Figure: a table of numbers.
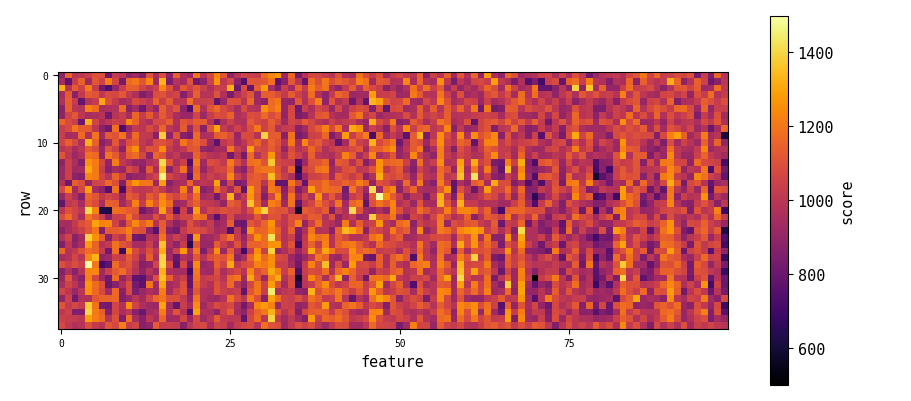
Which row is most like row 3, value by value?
37
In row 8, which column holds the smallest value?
9
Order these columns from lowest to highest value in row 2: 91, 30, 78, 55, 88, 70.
88, 55, 91, 70, 30, 78
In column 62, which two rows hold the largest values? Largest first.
23, 16
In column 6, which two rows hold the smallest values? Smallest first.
20, 28
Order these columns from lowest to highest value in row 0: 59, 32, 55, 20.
55, 59, 20, 32
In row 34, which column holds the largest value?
4
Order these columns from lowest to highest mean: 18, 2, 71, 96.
96, 71, 2, 18
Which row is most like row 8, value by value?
6
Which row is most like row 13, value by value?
15
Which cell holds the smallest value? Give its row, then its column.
30, 70
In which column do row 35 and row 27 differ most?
46
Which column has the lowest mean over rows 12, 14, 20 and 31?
35
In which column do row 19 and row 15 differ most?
61
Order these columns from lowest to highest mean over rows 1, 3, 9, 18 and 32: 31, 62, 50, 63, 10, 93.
93, 50, 62, 10, 63, 31
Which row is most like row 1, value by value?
16
